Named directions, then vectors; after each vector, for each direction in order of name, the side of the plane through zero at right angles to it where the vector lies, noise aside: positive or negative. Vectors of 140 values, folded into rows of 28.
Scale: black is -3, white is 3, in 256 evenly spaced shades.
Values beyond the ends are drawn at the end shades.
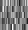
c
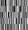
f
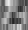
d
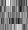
positive, positive, positive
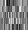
negative, negative, negative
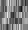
negative, positive, positive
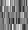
positive, positive, positive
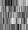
negative, negative, positive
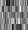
negative, negative, negative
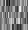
negative, negative, negative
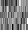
negative, negative, positive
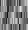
positive, negative, negative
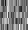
negative, positive, positive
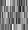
positive, positive, positive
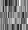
negative, negative, positive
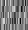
negative, positive, negative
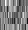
positive, positive, negative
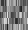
negative, positive, positive
